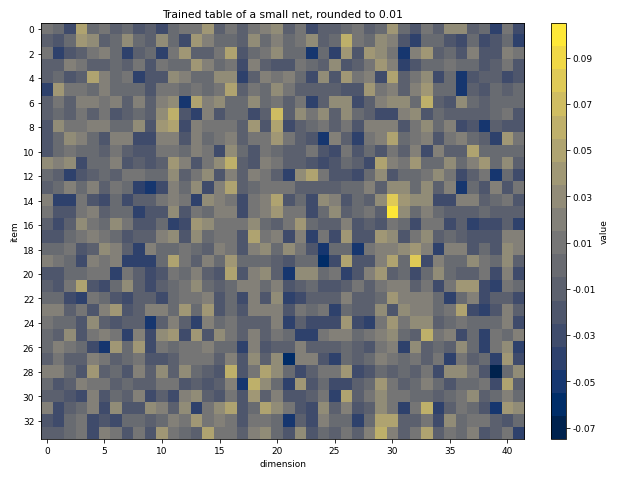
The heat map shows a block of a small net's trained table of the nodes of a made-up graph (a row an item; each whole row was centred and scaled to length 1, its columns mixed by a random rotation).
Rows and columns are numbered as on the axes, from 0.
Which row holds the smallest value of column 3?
22
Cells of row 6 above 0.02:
10
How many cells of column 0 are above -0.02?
27
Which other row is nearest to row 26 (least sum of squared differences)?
3
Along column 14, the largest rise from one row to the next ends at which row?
14
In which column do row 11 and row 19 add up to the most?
32
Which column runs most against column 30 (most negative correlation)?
23
